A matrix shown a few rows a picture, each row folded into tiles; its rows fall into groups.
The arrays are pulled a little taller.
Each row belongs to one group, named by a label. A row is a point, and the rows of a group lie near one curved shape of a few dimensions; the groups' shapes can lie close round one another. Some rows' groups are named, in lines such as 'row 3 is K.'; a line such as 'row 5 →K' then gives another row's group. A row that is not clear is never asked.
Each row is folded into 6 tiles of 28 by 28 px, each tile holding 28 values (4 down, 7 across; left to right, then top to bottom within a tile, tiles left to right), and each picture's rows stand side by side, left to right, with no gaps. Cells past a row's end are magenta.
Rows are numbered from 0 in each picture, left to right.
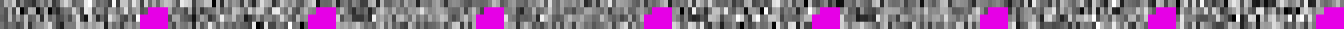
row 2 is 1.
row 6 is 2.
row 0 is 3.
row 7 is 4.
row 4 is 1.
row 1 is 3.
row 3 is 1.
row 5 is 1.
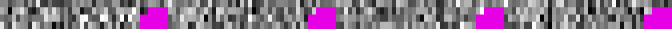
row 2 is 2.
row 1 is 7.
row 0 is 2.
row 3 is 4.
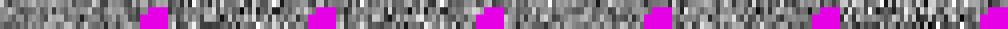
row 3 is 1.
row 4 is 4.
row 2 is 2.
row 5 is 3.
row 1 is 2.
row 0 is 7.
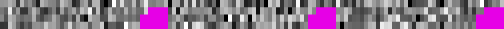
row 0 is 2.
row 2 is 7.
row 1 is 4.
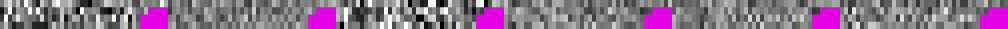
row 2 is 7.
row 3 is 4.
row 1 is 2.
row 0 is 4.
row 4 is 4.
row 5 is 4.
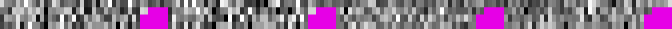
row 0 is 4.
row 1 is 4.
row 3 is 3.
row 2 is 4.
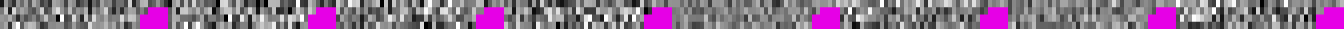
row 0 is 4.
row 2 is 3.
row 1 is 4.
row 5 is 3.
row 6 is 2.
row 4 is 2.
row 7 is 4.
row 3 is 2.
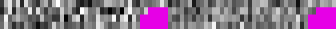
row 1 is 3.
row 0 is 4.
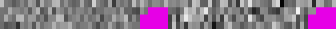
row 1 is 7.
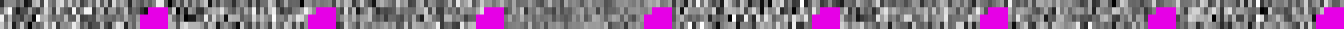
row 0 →1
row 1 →1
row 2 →2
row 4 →4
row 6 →7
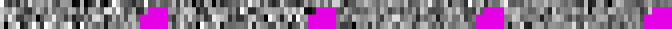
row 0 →7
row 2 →7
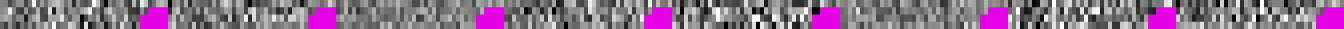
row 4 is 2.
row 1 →4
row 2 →2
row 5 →2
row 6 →1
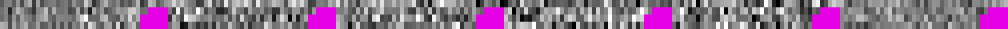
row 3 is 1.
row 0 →2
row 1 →3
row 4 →7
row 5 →4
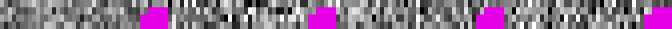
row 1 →4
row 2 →7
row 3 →4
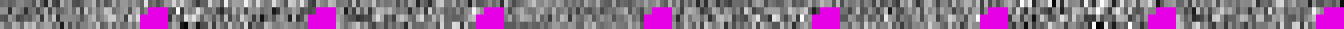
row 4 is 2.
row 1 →3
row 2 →1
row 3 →7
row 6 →3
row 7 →1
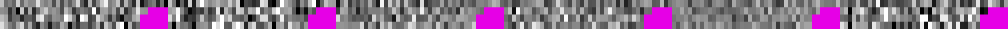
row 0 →1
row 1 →7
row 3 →4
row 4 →2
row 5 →2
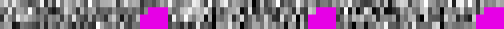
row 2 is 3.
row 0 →3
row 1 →4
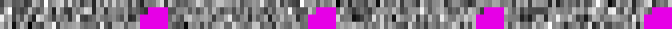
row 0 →1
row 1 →7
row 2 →1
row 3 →3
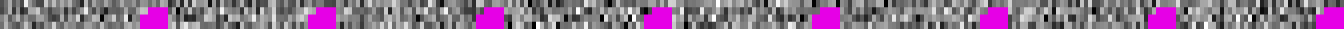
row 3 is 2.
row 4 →1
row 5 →3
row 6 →7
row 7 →4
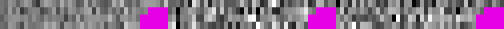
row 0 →2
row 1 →2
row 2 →4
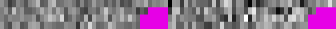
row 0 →4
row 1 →4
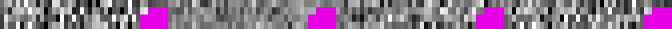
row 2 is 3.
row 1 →2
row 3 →4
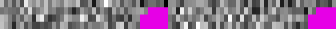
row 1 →4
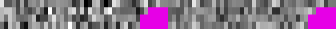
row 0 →7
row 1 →2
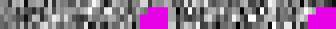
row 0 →3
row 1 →1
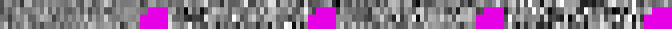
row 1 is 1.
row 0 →2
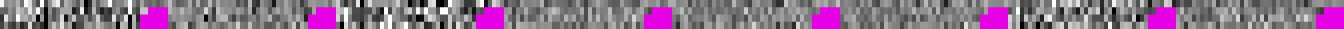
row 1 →7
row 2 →7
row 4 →2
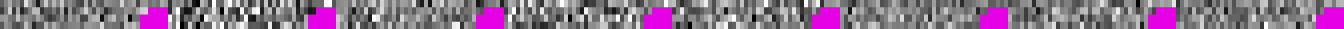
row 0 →2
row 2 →1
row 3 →4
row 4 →7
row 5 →4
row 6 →3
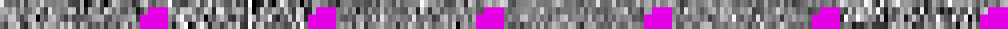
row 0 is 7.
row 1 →7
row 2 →3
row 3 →7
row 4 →4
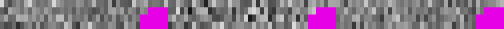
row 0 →7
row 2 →7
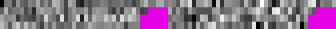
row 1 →3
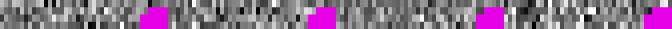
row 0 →3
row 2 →2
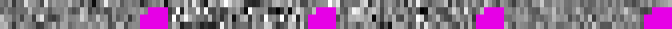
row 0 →1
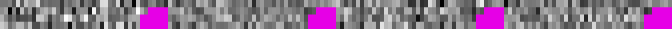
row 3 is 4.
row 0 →1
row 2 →7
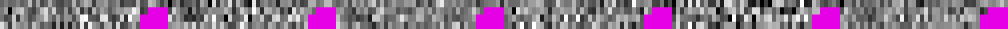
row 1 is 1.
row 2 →1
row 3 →4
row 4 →4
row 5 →4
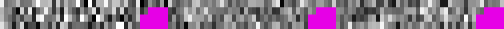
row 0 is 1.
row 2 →3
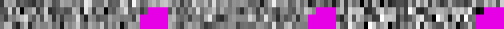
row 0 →3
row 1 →1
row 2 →2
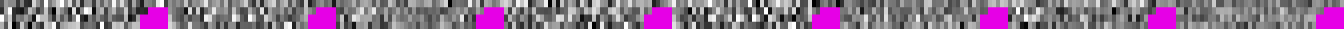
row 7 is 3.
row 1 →1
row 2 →7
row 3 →3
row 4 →1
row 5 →3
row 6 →3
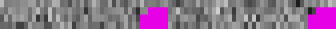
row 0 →7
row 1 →4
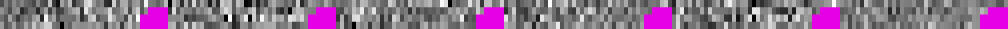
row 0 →3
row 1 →4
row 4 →4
